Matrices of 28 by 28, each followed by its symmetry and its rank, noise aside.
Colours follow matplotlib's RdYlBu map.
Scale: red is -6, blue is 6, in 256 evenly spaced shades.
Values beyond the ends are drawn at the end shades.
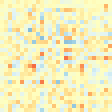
no symmetry, rank three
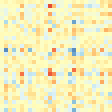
antisymmetric, rank two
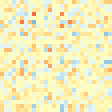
symmetric, rank three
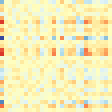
no symmetry, rank one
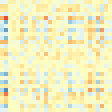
no symmetry, rank one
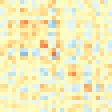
symmetric, rank two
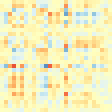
antisymmetric, rank two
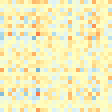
antisymmetric, rank two
